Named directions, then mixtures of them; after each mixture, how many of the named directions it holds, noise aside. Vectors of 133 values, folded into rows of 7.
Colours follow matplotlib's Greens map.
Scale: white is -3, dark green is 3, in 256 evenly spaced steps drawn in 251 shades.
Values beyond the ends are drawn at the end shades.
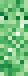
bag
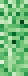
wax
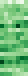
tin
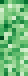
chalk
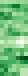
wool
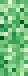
four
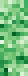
four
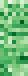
three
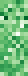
one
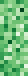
two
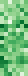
four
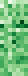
two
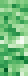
two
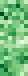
three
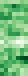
one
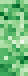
two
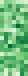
three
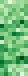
four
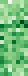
three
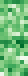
two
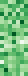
four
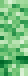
four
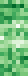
four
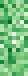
one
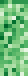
one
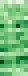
one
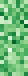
two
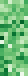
four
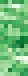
one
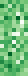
two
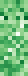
one
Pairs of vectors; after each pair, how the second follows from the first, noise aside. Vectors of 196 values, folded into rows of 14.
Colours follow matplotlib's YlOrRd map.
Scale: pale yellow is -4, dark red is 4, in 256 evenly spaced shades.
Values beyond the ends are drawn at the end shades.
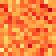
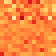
wrapped around, partly zeroed.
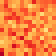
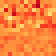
wrapped around, partly zeroed.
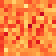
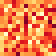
negated, scaled up.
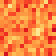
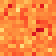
negated, partly zeroed.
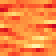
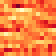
reversed.
